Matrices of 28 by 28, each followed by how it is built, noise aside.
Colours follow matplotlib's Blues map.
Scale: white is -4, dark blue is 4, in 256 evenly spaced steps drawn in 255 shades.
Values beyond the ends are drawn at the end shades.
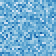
noise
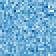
uneven rows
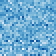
uneven rows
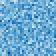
noise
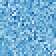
banded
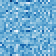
low rank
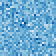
banded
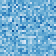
low rank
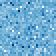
sparse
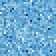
sparse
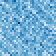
Toeplitz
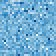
sparse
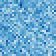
Toeplitz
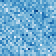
Toeplitz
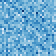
Toeplitz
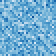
Toeplitz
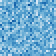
noise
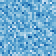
Toeplitz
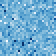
sparse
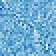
banded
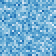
noise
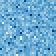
sparse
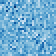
banded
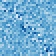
banded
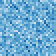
Toeplitz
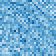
Toeplitz
